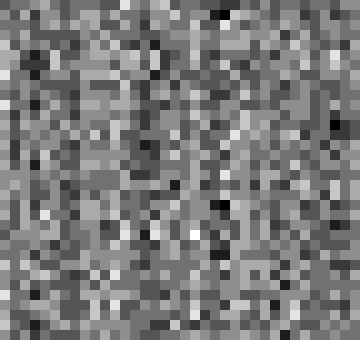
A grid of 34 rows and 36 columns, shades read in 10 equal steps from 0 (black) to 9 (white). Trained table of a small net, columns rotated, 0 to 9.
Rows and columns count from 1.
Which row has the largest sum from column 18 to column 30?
14
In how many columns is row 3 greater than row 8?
13
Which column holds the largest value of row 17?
30
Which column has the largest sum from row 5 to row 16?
1
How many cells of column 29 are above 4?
17
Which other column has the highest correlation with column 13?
16
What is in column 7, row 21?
3
